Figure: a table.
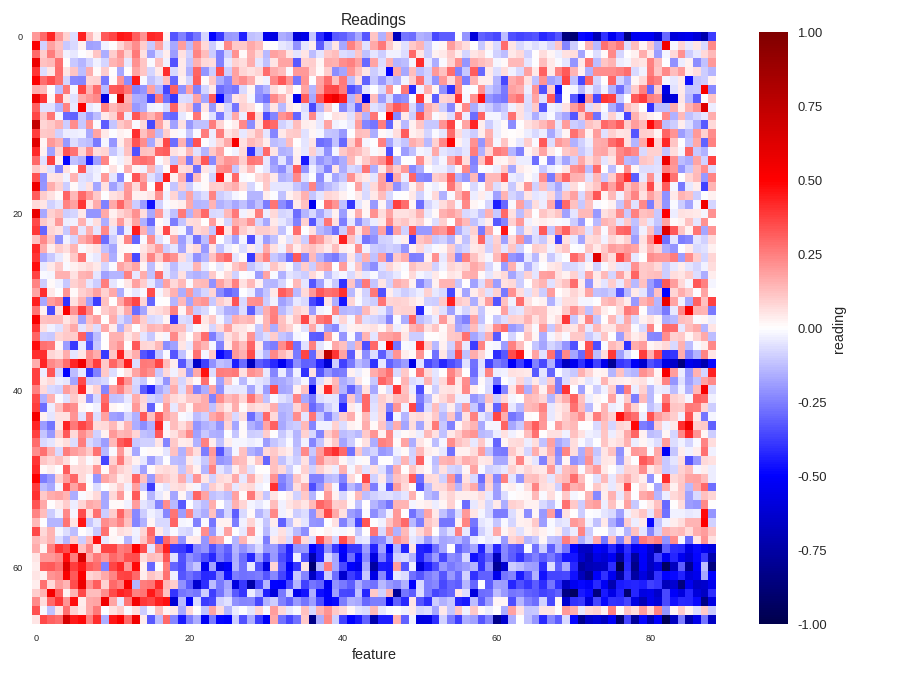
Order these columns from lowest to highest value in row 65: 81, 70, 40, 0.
40, 70, 81, 0
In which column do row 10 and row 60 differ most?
76
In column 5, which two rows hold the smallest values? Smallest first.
35, 9
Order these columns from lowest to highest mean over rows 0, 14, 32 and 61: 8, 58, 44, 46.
58, 44, 46, 8
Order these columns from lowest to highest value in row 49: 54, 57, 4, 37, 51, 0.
54, 51, 37, 57, 4, 0
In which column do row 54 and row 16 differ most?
82
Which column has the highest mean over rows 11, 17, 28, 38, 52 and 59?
0
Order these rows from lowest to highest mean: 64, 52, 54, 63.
63, 64, 54, 52
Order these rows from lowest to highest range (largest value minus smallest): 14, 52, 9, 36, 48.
52, 48, 9, 14, 36
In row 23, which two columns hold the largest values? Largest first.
81, 40
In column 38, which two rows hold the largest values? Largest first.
36, 7
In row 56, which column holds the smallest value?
57
